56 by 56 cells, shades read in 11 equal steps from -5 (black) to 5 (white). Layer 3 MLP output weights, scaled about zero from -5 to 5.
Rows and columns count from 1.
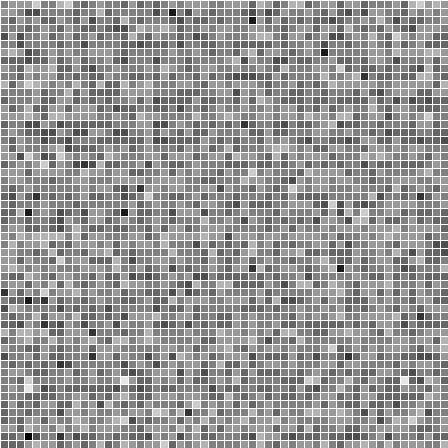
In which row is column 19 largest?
25
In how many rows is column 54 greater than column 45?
16
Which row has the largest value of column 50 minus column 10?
5
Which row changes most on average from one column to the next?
27
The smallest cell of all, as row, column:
55, 4
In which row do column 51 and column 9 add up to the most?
48
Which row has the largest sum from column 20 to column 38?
30
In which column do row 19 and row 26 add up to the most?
42
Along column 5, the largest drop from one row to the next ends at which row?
2
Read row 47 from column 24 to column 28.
1 0 -2 0 0
